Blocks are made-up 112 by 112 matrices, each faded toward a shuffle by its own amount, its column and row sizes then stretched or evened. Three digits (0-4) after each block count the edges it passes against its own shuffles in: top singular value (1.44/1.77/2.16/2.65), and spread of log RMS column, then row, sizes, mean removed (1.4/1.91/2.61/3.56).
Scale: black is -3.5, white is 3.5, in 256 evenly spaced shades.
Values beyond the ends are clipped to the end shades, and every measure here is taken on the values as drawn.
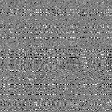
4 1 4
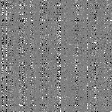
3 4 2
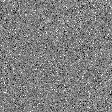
0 1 0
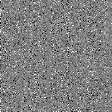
1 3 2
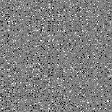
3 2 2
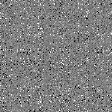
0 3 2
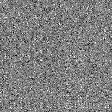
2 0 1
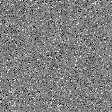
0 1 1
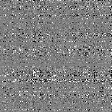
2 3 4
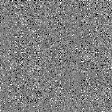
2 3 2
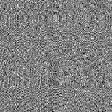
4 1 0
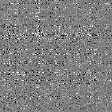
2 3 4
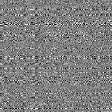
4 0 4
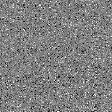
1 2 1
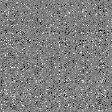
1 3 2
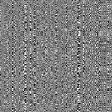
4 4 1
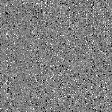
1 2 1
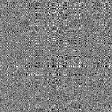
4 3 3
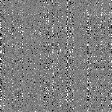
3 4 2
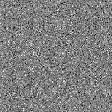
3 0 0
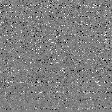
0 1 3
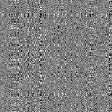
4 4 2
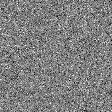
0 0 0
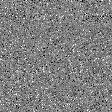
1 0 1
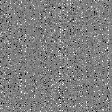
2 3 0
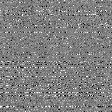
3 0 4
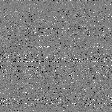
1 0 3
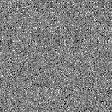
3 0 1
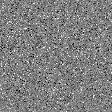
0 0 1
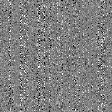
1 4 0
